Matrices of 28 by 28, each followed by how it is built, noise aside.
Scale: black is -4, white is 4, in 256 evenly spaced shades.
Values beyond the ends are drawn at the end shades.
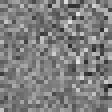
upper triangular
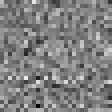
low rank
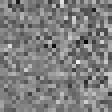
upper triangular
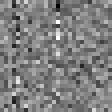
uneven columns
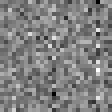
uneven columns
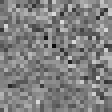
upper triangular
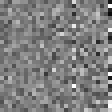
uneven columns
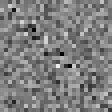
banded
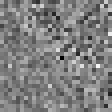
upper triangular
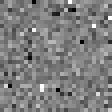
sparse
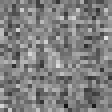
blocks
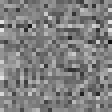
low rank
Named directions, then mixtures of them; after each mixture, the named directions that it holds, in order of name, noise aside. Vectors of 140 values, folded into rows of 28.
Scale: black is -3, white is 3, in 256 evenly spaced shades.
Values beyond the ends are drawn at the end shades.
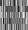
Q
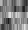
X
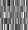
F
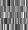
F.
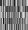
Q.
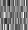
F.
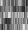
F, X.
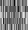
Q.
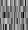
F.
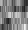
X.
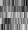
F, X.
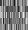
Q.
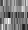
F, X.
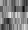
X.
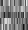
F, X.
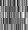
F, Q.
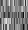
F, X.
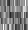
F, X.
